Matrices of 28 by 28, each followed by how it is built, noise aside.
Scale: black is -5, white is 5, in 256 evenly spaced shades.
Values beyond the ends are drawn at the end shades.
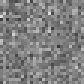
blocks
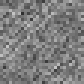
Hankel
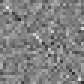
diagonal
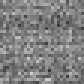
blocks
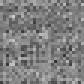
blocks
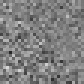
lower triangular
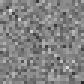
diagonal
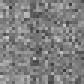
blocks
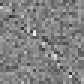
banded
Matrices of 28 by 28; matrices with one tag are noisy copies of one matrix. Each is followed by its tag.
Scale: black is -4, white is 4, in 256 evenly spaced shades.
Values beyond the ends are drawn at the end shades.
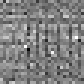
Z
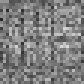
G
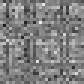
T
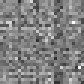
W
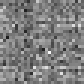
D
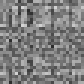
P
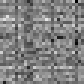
D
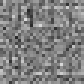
P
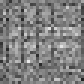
G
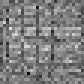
G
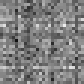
D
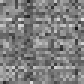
D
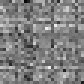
D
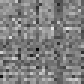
W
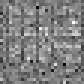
G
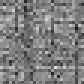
D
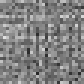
Z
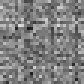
D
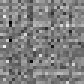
P
